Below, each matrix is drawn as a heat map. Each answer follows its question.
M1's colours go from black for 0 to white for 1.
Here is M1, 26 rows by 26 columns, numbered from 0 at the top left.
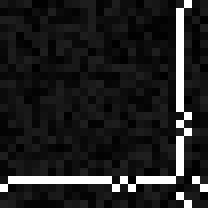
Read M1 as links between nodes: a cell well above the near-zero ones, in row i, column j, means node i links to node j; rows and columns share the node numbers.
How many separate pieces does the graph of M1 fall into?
2
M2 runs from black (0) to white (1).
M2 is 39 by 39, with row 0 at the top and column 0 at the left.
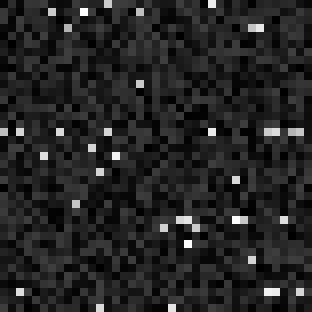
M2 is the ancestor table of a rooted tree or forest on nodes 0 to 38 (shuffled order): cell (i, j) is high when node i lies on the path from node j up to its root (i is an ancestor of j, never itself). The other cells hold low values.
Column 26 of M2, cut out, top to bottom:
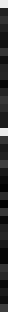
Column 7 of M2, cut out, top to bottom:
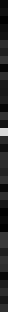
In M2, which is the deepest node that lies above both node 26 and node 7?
16
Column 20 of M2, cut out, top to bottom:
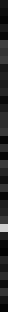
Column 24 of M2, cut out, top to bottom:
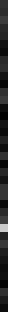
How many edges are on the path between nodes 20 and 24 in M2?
2
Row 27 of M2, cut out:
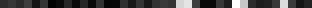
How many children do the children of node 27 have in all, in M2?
2
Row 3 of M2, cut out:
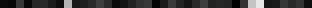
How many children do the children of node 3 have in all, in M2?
1
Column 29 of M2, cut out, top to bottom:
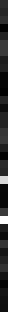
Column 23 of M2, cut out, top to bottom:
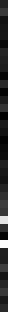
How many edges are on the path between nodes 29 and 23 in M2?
4
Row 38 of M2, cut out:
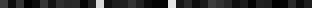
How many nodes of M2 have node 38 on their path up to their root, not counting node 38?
2
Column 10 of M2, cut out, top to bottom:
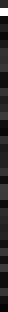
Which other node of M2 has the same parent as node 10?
6
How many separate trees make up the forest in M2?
11
